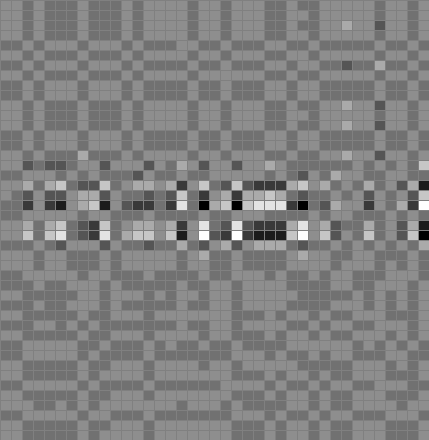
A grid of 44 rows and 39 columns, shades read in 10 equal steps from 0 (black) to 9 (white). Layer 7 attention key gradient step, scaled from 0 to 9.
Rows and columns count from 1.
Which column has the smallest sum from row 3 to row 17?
35
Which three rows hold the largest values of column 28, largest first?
24, 23, 19
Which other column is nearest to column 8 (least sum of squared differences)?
20
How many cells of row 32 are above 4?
21
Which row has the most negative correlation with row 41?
33
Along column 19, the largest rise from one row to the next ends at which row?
22
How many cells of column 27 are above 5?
3
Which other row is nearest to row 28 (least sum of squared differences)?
42
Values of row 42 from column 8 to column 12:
4 5 5 4 4
